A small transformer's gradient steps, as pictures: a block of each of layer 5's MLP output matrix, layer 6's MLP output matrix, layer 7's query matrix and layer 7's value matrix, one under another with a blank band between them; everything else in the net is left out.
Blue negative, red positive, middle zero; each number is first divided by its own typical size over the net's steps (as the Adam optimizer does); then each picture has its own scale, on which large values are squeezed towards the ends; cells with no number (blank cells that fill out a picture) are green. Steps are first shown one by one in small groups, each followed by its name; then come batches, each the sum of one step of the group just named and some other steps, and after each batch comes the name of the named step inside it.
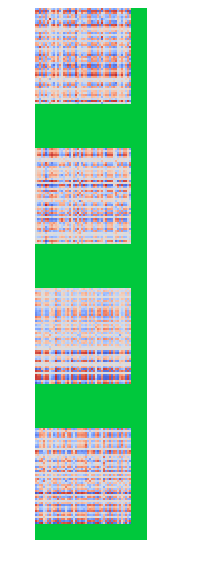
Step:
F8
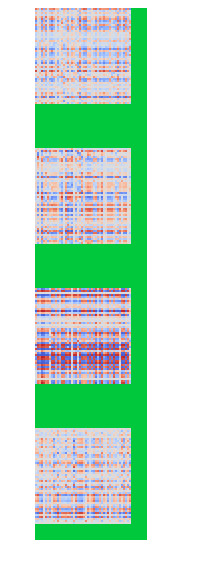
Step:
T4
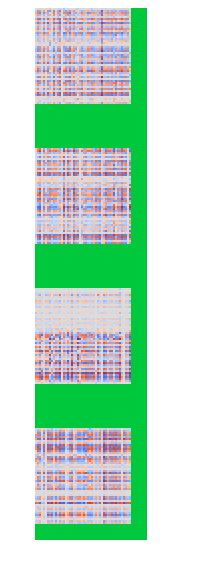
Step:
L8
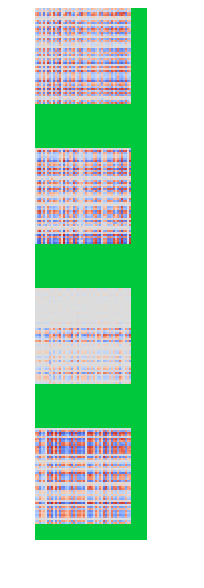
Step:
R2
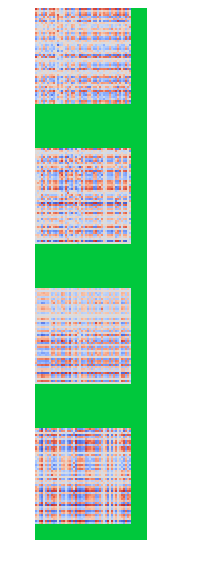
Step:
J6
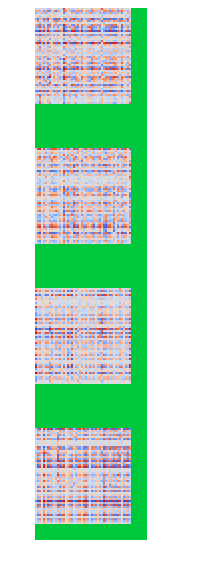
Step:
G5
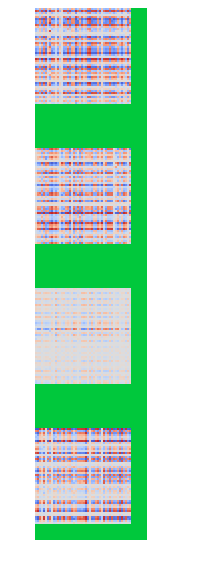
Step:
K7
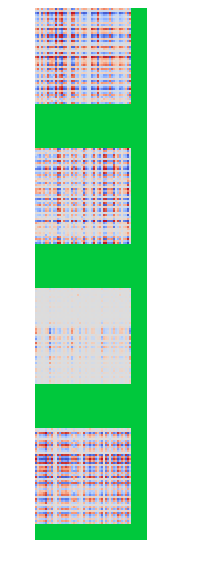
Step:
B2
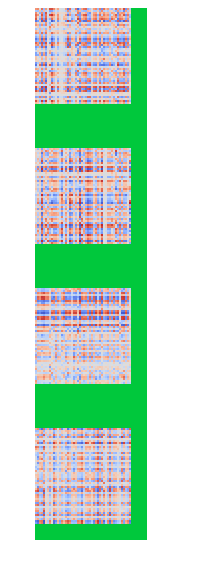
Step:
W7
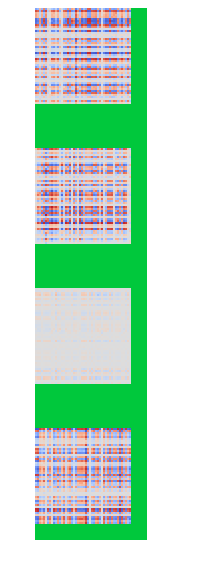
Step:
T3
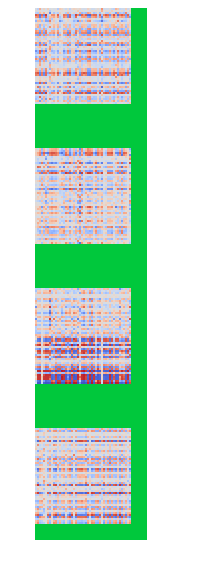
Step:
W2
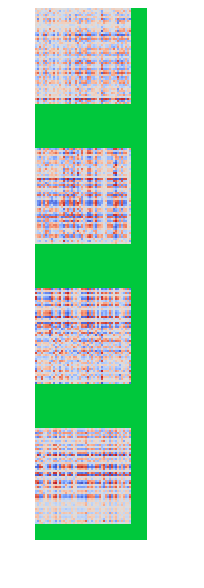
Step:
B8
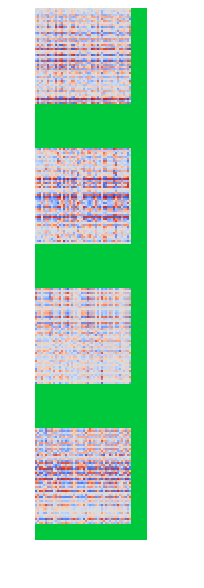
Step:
B8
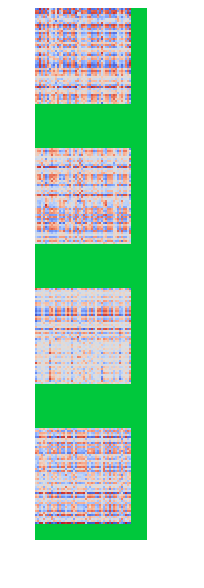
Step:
F8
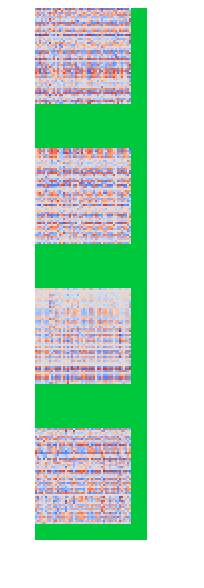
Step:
F8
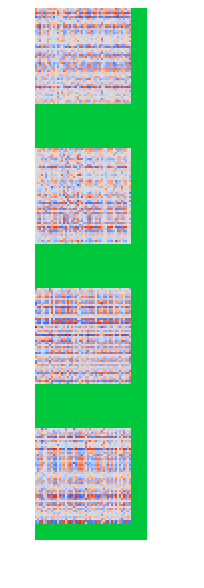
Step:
J6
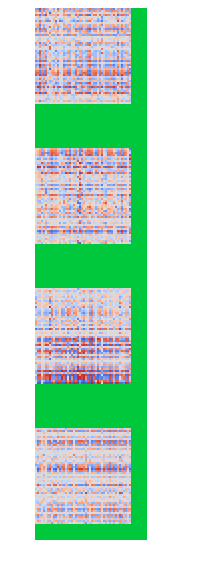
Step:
W2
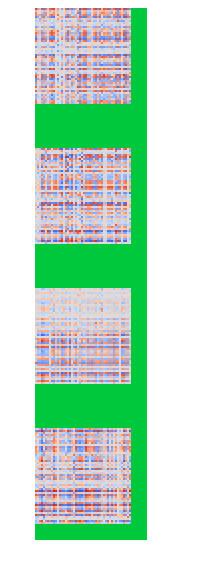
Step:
J6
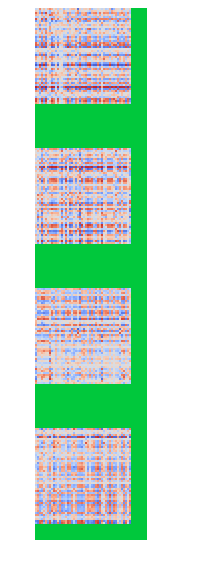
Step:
W7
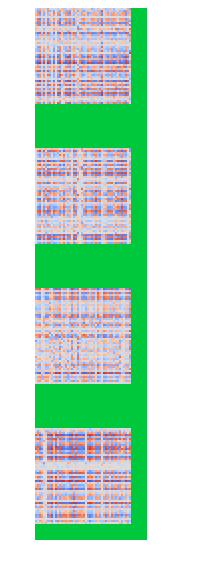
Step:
L8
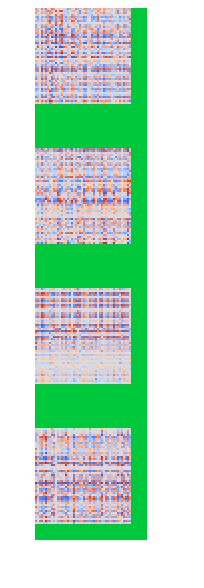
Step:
B2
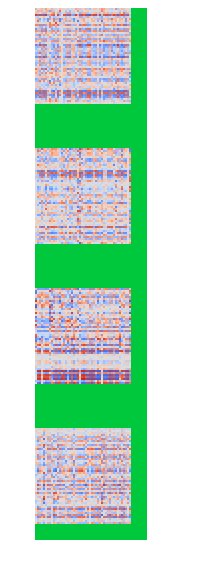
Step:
W2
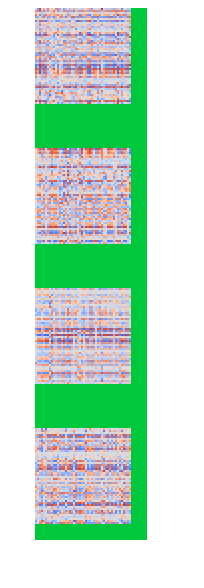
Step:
J6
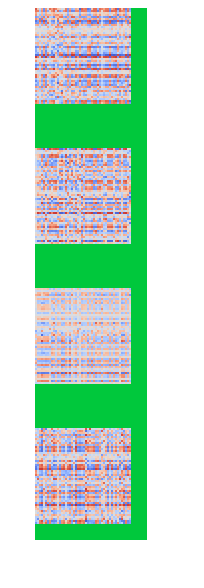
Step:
J6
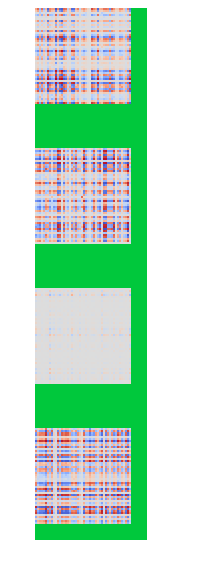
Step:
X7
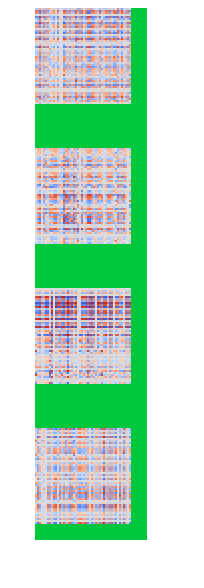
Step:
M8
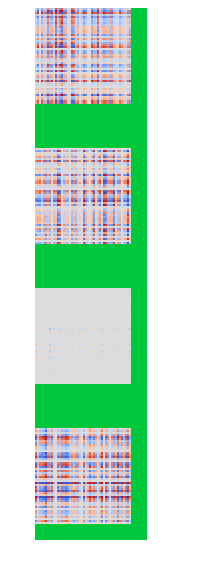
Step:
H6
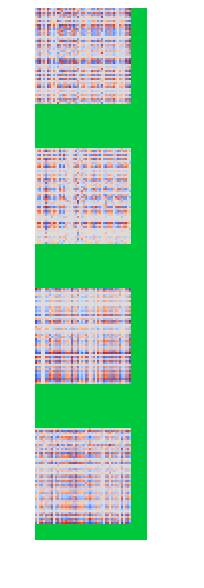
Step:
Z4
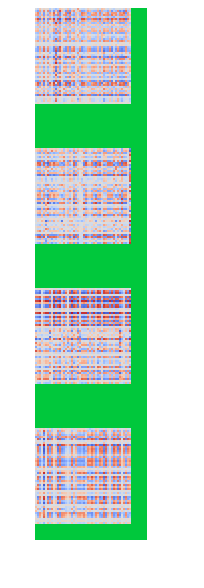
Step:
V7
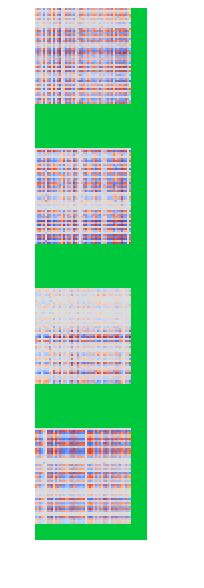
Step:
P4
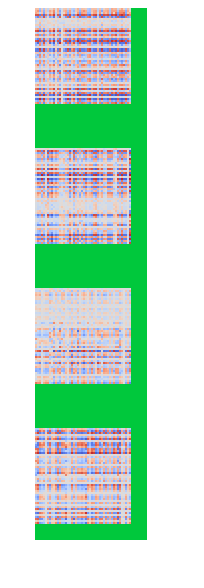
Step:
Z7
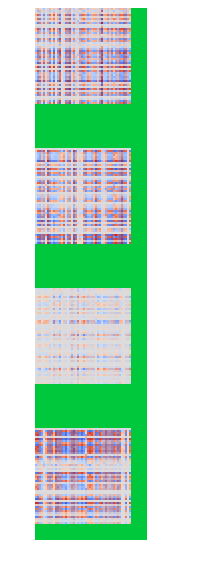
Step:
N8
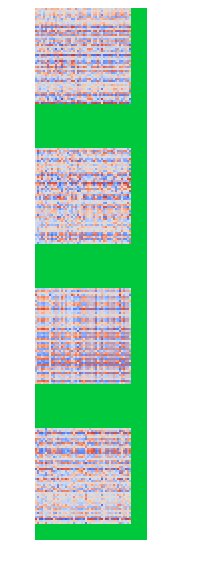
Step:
Z7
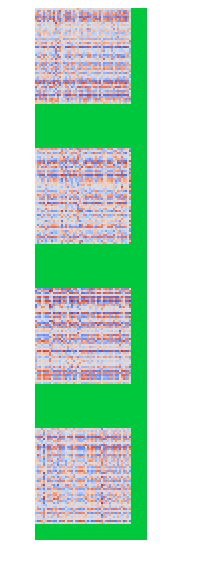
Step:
V7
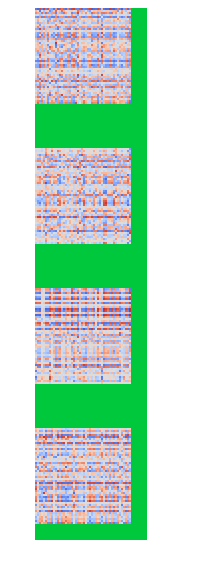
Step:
H6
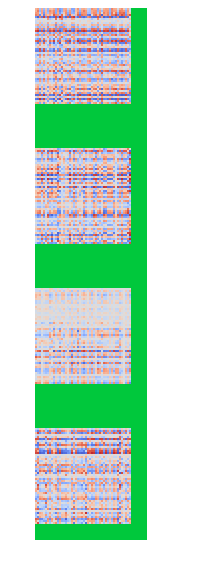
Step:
Z7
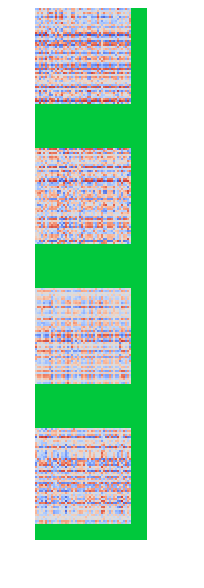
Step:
H6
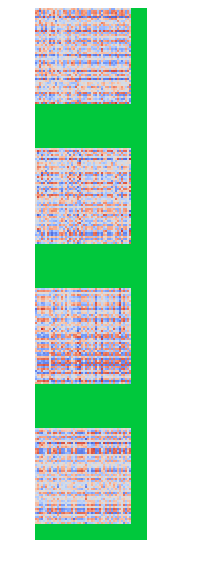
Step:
Z7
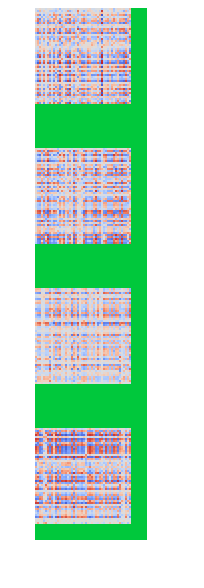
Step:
N8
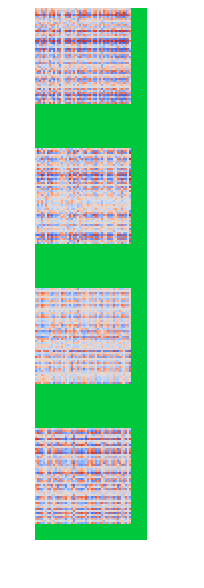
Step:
Z7
